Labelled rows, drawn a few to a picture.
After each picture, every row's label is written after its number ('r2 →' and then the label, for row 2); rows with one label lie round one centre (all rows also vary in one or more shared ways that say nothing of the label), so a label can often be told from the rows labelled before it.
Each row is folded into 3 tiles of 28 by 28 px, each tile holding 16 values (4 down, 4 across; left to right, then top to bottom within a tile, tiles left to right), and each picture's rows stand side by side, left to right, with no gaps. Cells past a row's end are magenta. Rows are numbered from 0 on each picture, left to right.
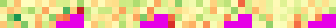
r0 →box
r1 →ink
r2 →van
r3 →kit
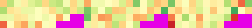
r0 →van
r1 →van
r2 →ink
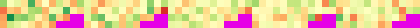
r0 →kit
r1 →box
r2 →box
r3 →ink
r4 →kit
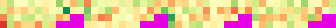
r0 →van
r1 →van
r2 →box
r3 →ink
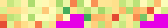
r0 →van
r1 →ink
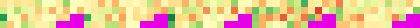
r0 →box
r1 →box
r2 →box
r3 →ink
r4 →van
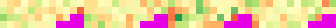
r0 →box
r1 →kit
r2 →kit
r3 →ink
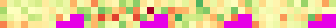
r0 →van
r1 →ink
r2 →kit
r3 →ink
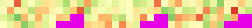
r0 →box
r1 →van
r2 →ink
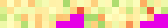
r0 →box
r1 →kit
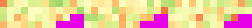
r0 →van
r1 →box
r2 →ink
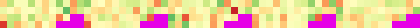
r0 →van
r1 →ink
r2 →kit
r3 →ink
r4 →van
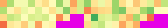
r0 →van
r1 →kit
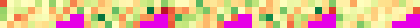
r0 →van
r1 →box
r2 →kit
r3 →box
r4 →box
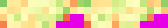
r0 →ink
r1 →ink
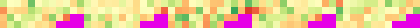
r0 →kit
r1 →box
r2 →box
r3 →kit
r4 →van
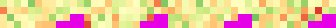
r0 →kit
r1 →ink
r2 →kit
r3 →ink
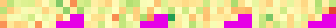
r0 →van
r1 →ink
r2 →box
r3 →box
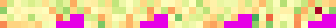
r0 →van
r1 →kit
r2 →kit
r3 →kit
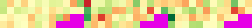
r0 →ink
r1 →van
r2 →box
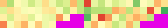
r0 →van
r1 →van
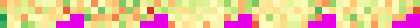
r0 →box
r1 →ink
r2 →van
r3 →ink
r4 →box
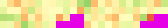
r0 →box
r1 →ink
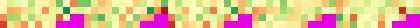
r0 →van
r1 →box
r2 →van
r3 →kit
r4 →kit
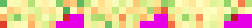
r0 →ink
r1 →box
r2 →ink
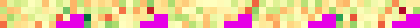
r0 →van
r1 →box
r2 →box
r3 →van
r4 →kit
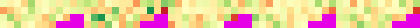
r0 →kit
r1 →box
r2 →ink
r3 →box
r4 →box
